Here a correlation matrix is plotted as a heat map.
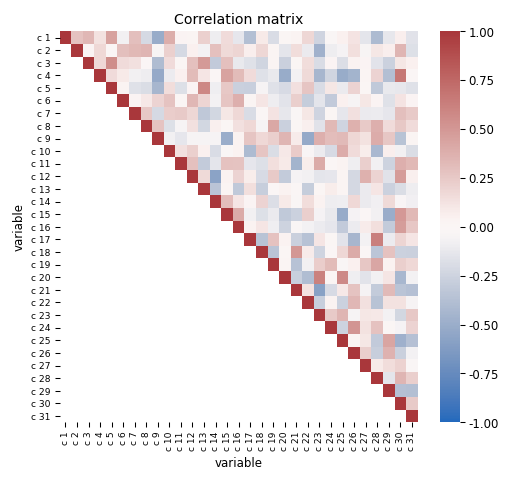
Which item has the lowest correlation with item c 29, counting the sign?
c 15
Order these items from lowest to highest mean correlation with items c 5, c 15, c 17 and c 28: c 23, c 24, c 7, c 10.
c 10, c 7, c 23, c 24
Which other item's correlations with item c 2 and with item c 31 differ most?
c 23
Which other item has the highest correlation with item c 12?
c 30
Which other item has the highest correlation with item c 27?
c 12
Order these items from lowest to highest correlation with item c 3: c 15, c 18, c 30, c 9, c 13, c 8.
c 9, c 18, c 8, c 30, c 15, c 13
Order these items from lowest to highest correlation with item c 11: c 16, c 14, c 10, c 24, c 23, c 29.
c 29, c 14, c 24, c 10, c 16, c 23
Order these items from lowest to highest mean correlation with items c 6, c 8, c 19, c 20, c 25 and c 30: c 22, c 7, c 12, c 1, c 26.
c 22, c 1, c 26, c 7, c 12
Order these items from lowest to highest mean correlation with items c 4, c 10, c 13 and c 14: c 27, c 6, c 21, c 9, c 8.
c 9, c 8, c 27, c 21, c 6
